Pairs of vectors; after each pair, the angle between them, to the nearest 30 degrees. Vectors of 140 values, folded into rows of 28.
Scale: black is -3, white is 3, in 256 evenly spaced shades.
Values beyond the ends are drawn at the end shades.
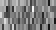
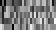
120 degrees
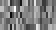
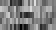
60 degrees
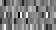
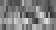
120 degrees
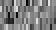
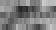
90 degrees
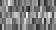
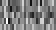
90 degrees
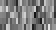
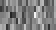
150 degrees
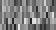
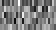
90 degrees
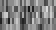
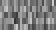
120 degrees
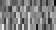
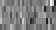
90 degrees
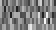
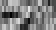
60 degrees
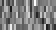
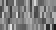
30 degrees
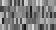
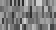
30 degrees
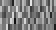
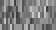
120 degrees
